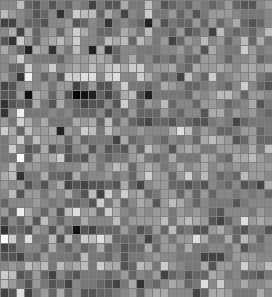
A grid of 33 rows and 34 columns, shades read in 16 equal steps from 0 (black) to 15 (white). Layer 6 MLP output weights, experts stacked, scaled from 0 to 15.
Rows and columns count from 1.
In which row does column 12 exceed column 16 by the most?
2
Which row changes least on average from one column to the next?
29
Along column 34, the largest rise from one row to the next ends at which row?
17
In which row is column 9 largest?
9
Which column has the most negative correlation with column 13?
16
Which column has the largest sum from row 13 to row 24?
3
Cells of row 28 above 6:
23
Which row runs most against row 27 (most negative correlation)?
33
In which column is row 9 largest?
4
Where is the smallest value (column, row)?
10, 11
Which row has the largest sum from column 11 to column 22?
8
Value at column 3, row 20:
3
